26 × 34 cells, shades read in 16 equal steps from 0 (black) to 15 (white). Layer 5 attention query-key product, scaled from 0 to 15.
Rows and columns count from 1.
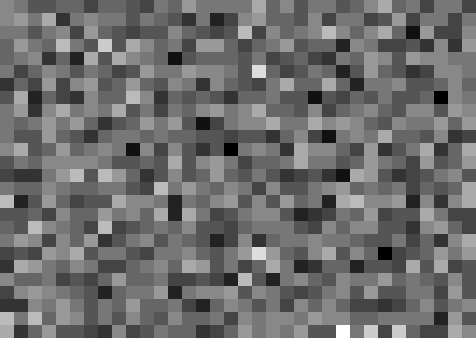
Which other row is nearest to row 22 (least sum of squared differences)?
11
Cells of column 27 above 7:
13
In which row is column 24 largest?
3
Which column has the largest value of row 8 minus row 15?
10
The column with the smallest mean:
30
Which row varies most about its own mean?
26
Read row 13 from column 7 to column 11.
8 7 5 5 6
